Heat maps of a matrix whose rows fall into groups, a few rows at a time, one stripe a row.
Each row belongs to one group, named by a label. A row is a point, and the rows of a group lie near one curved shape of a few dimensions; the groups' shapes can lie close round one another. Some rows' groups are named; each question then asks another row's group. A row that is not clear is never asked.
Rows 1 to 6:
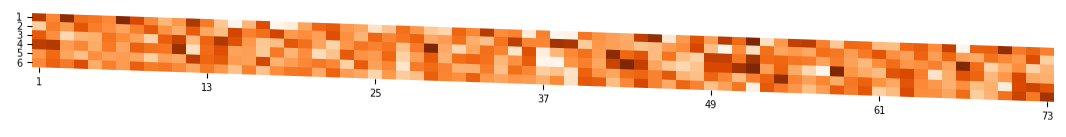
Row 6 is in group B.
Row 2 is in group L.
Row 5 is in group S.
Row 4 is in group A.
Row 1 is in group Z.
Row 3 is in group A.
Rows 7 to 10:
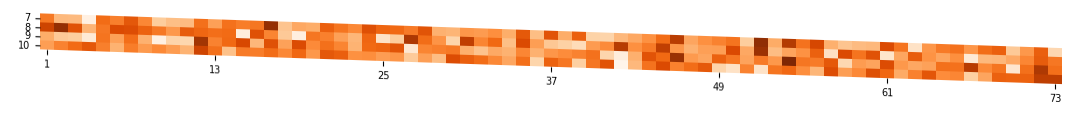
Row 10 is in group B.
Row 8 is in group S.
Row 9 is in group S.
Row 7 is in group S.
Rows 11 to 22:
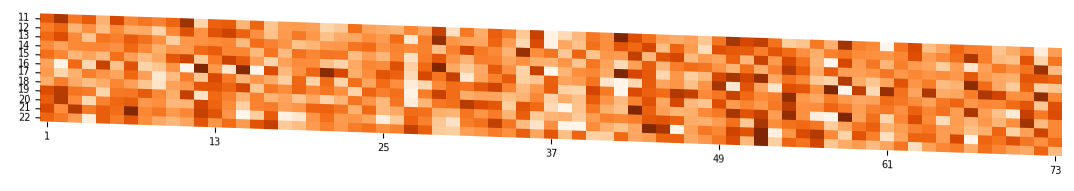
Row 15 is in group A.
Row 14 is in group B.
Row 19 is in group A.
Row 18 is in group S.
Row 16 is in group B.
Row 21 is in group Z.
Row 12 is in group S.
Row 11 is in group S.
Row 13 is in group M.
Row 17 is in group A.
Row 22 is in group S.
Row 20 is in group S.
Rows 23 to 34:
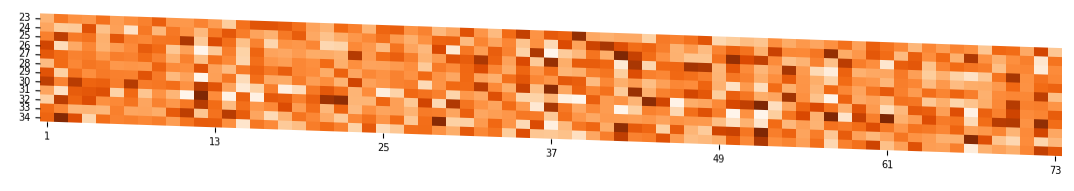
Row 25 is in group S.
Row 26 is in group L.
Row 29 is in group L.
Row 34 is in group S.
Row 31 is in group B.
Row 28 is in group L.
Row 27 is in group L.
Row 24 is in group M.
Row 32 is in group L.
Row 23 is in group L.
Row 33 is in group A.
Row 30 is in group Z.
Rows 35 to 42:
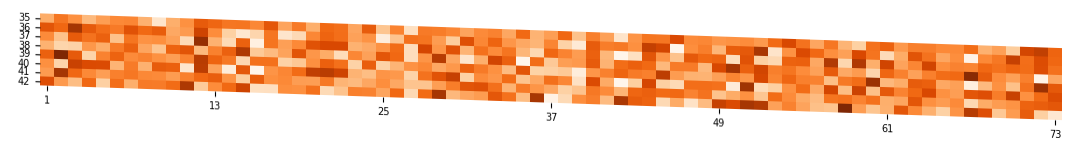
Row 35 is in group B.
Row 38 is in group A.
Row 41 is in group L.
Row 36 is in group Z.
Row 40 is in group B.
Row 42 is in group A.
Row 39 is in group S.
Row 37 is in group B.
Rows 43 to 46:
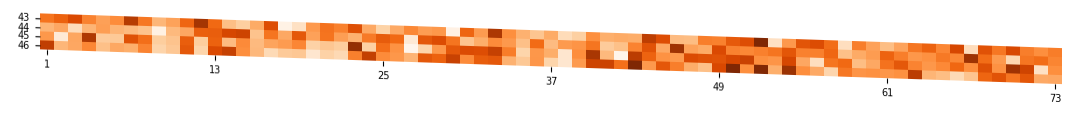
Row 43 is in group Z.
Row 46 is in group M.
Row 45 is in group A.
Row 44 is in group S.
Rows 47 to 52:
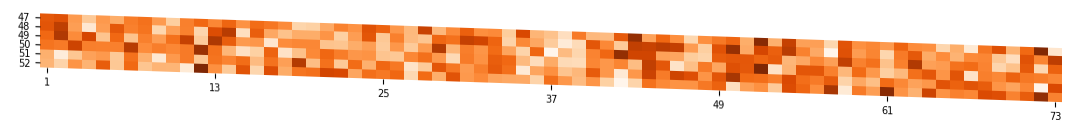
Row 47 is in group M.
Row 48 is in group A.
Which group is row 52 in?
B
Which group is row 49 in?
S
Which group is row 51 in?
A
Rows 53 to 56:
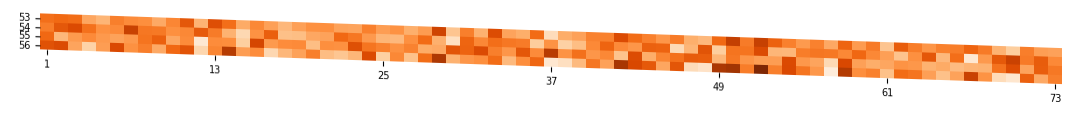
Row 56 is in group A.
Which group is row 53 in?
S
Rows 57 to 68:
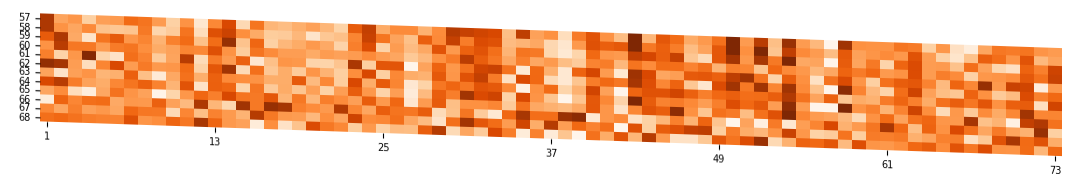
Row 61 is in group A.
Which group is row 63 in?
A
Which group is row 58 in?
M
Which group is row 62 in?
A
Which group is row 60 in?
L
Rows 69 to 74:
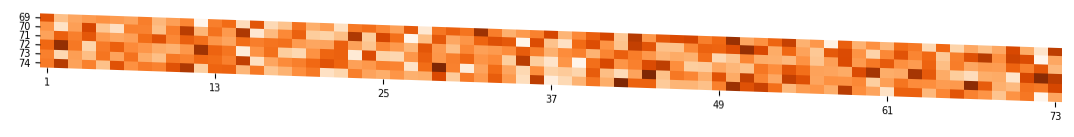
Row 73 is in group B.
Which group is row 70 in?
A
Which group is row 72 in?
S
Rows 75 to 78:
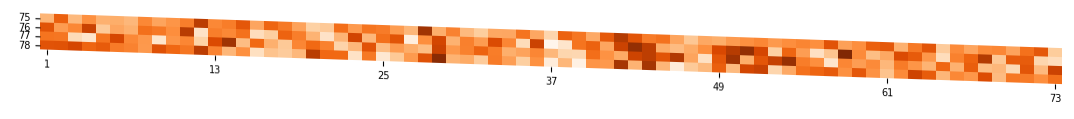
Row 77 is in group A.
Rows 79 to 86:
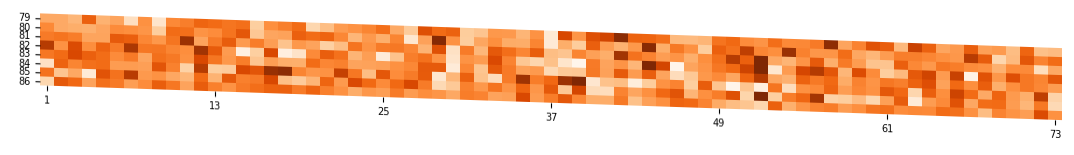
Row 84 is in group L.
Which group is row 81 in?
S
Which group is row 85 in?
S
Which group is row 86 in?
L
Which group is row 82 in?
Z
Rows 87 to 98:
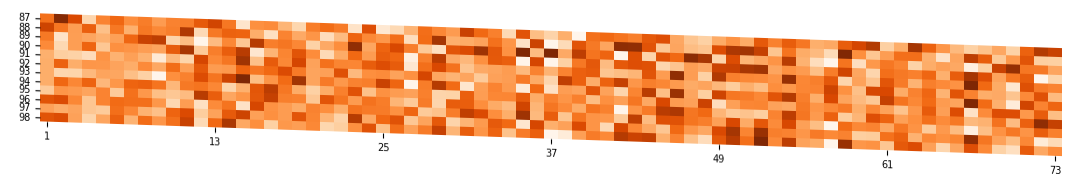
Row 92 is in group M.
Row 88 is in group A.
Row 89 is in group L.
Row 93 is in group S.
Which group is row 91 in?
S
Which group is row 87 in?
S
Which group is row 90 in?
A
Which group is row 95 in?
B
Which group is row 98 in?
A
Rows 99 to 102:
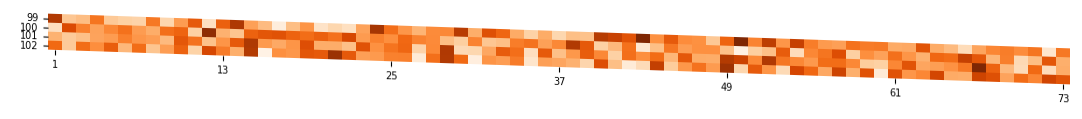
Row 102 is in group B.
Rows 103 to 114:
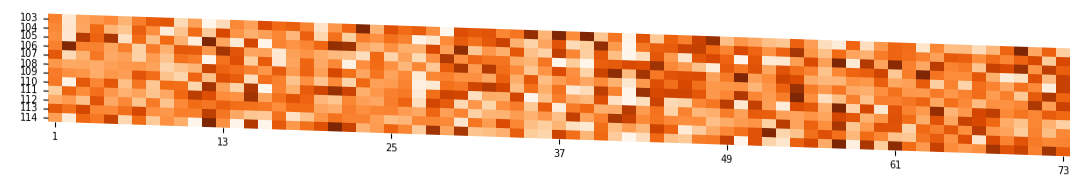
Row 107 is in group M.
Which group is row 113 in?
Z
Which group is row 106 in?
S
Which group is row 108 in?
B
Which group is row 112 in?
M
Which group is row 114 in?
B
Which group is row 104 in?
A
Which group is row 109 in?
A
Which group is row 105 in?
B
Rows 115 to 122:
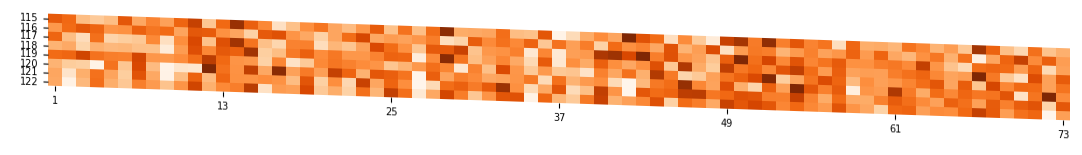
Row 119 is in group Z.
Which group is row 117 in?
M
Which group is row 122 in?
A
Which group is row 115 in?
A
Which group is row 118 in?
S
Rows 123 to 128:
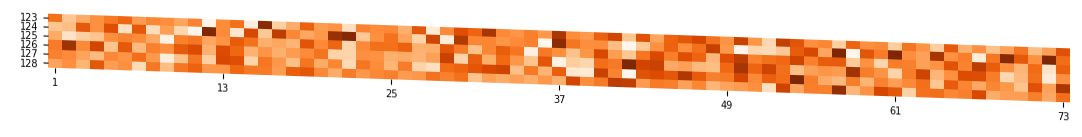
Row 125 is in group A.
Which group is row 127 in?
A
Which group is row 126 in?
S
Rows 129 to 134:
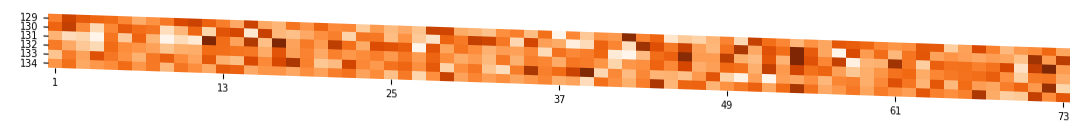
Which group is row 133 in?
L
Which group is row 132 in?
S
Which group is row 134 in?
B
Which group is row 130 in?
A
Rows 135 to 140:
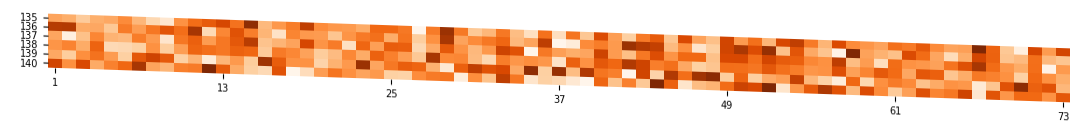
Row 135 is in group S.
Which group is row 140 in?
Z
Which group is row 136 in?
A
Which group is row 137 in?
A
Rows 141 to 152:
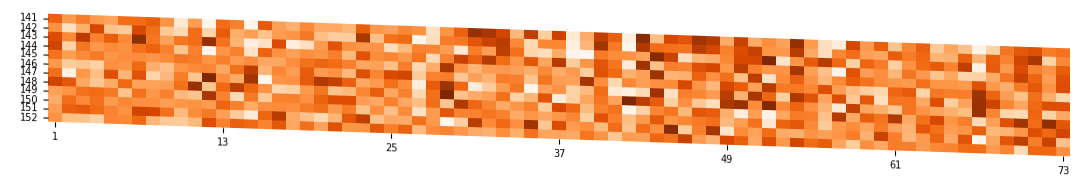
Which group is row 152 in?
S
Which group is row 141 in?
L
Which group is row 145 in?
B
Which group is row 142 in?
A
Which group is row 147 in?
B
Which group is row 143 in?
Z
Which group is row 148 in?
A
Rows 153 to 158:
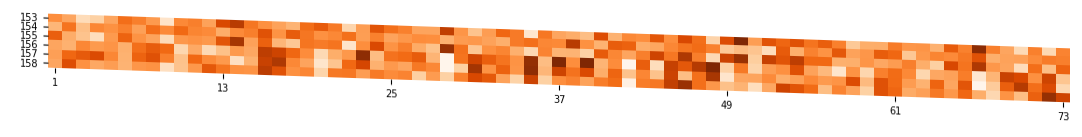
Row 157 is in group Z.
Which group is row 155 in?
A
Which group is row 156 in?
L
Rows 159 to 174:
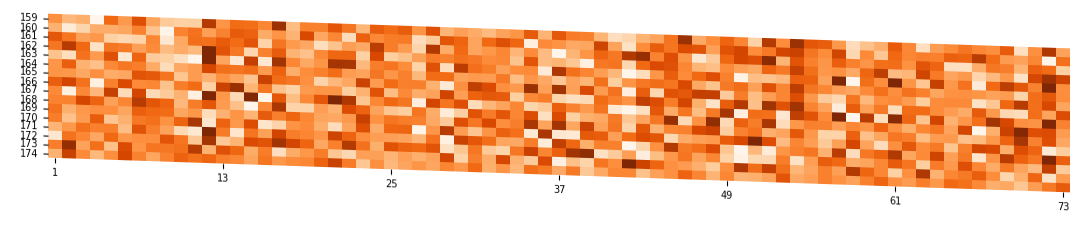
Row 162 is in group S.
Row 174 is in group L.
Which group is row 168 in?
Z
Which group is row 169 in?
L
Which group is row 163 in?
B
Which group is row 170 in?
A
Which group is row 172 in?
L
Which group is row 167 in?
B
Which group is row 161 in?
M
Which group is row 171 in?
B
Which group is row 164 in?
S
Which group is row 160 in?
A
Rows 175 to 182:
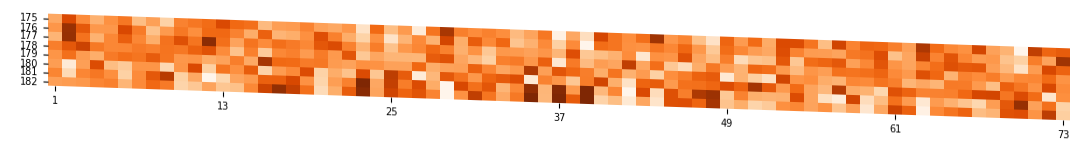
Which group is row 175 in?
S
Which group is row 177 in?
L
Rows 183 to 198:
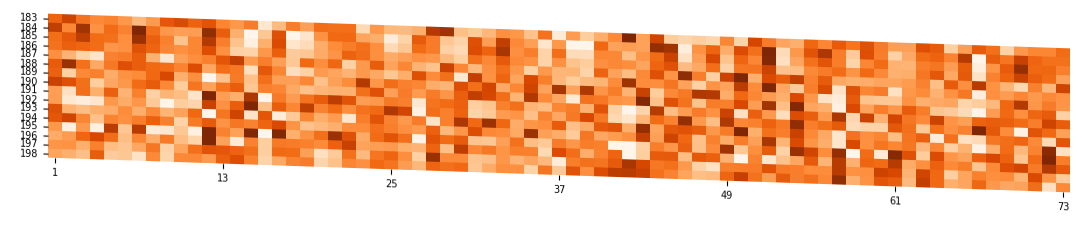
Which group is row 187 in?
A
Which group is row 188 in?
S
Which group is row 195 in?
B
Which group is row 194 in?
M
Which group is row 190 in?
M
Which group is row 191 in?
B
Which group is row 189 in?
L
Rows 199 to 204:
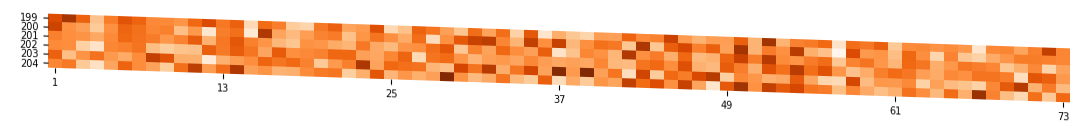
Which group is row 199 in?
S
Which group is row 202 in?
S
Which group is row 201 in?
S
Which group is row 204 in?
A
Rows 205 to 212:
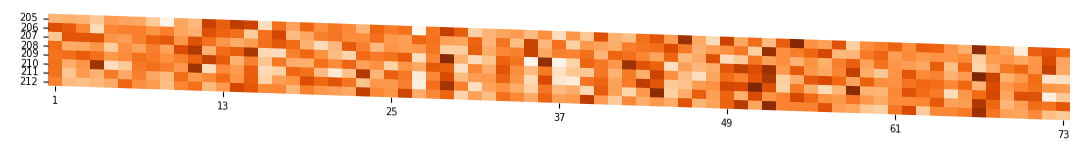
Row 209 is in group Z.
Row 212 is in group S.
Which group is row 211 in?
B
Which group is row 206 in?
S
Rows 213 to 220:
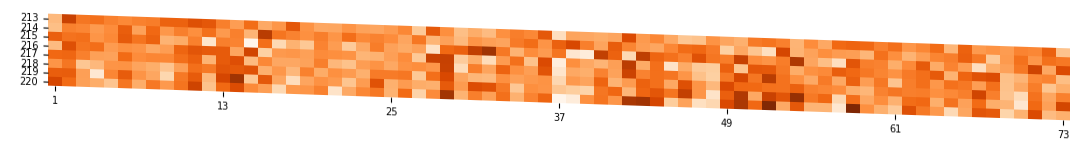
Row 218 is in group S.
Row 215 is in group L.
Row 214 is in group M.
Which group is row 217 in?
S
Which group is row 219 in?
A
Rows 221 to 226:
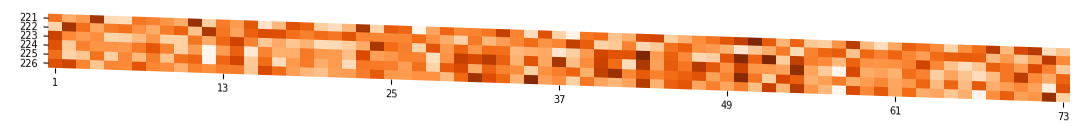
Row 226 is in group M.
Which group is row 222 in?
L
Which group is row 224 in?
L
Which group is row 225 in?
M
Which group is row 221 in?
A
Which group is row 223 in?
M
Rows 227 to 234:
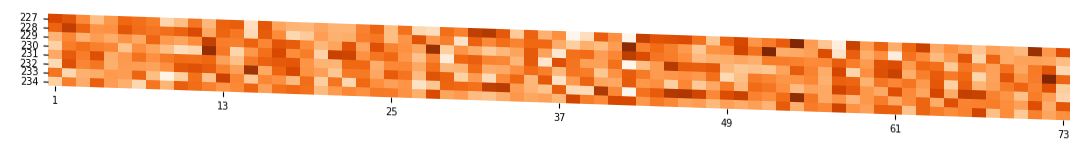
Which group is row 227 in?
A
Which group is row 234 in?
M
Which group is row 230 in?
B
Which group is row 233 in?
A
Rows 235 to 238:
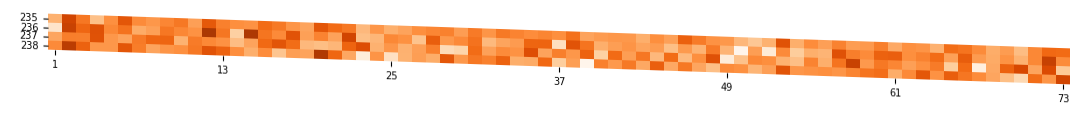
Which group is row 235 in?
L
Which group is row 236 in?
L
